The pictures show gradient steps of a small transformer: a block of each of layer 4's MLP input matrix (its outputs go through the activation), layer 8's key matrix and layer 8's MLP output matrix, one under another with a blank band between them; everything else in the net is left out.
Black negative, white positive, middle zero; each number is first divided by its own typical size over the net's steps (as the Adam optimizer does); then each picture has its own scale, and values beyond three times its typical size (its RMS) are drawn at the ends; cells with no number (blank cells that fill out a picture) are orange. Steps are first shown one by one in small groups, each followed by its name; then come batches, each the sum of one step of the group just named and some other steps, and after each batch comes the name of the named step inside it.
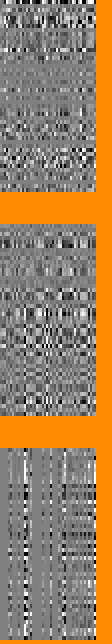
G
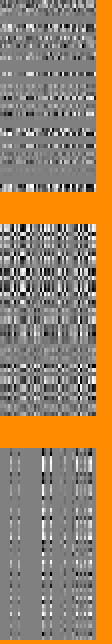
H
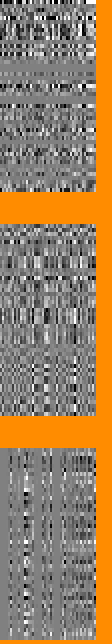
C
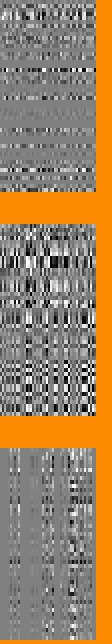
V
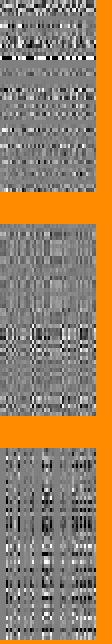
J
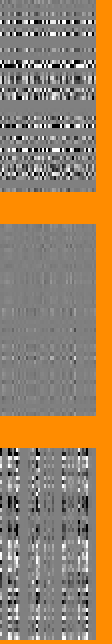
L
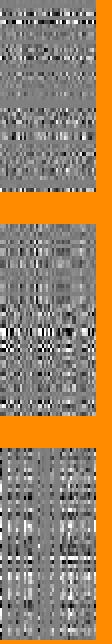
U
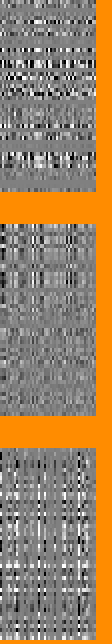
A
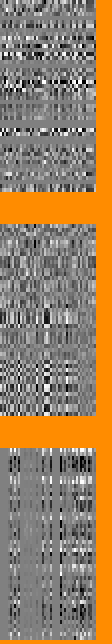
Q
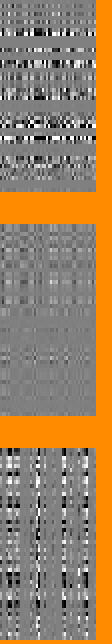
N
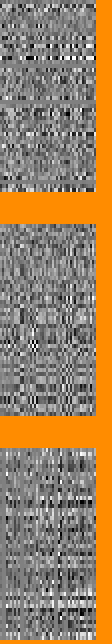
Q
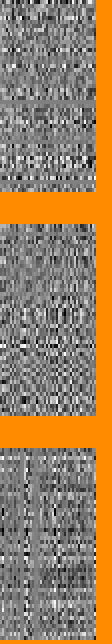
G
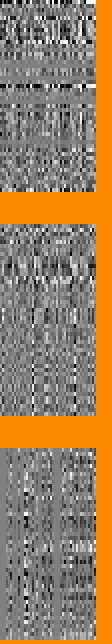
C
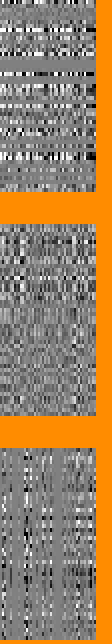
H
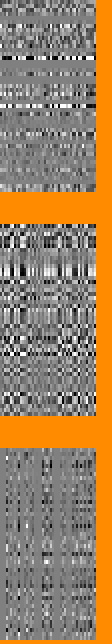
J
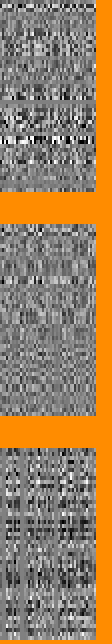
N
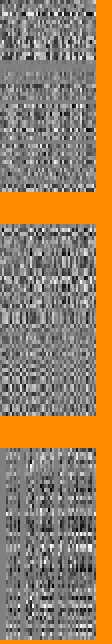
J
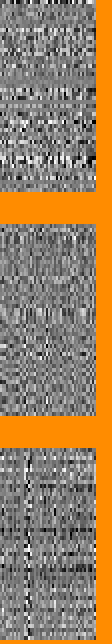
G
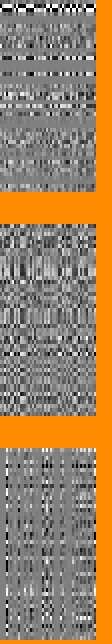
J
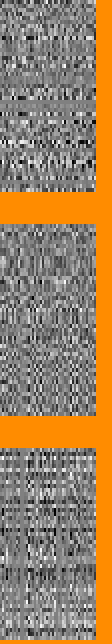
J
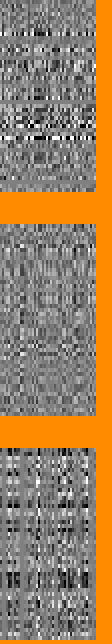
N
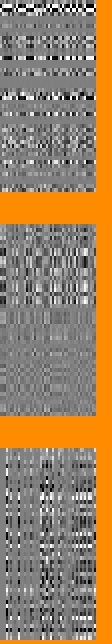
J
